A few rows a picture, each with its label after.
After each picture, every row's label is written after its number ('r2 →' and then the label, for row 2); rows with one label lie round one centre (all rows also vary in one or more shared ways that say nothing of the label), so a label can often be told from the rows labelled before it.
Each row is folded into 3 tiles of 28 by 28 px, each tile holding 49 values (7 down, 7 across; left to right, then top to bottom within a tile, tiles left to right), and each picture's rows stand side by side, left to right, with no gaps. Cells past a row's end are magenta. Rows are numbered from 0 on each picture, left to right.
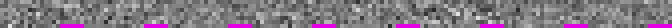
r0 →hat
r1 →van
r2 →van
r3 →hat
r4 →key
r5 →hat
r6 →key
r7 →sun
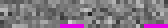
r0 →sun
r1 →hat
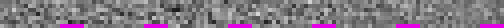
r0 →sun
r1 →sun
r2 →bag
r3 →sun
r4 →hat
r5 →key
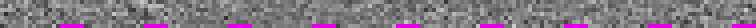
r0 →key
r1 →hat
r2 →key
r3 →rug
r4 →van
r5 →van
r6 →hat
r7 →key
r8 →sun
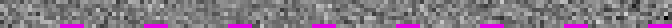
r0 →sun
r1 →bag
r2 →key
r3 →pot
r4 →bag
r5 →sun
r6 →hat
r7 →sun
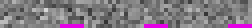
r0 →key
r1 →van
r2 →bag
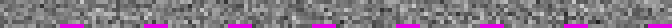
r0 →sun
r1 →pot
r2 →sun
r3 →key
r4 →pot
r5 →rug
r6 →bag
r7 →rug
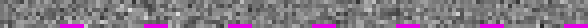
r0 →rug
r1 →hat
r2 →hat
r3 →bag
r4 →hat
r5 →hat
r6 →key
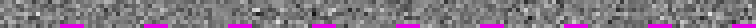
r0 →hat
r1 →rug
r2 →hat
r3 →sun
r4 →key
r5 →sun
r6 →bag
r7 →hat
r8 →hat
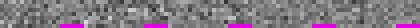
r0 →van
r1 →key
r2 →pot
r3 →van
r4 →van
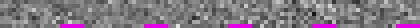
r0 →hat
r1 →pot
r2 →sun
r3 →pot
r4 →sun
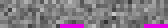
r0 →rug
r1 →key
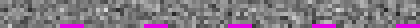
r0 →van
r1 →van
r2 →van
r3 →hat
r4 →sun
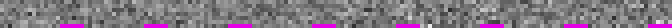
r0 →key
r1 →sun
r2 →key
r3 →bag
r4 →hat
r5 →sun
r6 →rug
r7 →rug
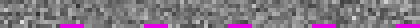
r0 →key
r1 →pot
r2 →sun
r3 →hat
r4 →bag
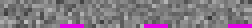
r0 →van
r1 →pot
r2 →bag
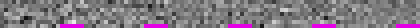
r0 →bag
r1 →van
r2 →van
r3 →rug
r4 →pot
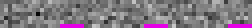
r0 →sun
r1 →bag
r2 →bag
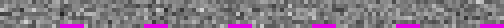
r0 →sun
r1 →sun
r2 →hat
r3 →hat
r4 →pot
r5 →hat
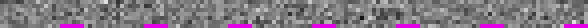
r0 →hat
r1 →sun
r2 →van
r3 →rug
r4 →sun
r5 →sun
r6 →van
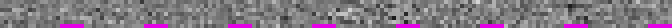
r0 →van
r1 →hat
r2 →key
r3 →van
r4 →rug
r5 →hat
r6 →sun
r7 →pot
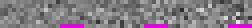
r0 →bag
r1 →rug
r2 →key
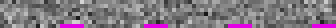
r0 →rug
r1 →key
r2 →rug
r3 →hat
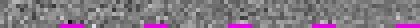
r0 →pot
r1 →hat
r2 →rug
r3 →hat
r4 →rug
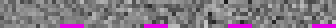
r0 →key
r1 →bag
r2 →bag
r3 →key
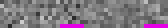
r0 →van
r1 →hat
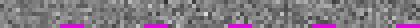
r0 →rug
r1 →hat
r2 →van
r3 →bag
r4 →key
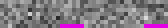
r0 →rug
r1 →van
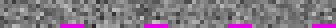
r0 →rug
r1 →hat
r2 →key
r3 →hat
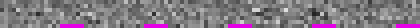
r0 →pot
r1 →rug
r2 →hat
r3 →hat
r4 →pot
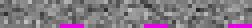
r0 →bag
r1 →bag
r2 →van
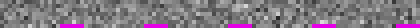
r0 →bag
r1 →key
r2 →hat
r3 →rug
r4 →rug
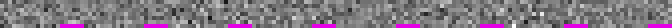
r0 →van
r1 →key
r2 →bag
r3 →hat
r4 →key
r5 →bag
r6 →bag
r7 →van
